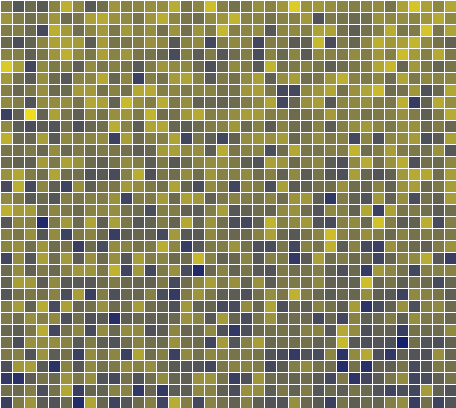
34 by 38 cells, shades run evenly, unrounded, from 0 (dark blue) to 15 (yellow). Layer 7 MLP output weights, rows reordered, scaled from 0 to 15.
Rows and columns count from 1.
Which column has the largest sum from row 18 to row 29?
2
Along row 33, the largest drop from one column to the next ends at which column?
7
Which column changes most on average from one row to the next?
31
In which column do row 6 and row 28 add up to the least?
34
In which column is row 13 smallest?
23
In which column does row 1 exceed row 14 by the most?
35
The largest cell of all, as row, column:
10, 3
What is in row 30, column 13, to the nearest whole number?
6
